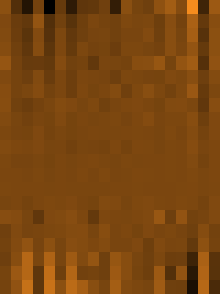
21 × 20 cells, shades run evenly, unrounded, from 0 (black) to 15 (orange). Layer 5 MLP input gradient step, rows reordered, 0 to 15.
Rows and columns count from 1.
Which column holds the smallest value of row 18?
18
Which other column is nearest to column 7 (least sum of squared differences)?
3
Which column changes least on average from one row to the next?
13
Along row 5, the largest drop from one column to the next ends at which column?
19
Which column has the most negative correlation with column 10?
12
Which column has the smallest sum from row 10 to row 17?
9
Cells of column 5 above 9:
3
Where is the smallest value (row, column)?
1, 5
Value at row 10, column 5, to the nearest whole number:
7
